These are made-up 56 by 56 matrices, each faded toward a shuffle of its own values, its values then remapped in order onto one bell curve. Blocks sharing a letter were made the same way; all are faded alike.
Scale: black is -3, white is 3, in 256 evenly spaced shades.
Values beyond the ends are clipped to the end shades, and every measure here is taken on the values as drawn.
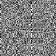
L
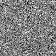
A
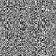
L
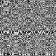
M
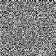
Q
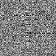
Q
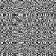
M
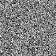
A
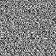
Q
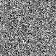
A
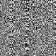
L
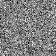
A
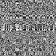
M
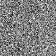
A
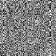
L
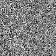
A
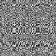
M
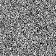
A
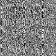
L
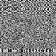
M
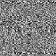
Q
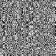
L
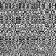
M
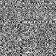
Q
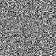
Q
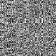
L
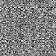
Q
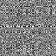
M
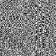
L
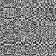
M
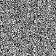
A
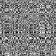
M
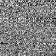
Q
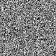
A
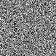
A
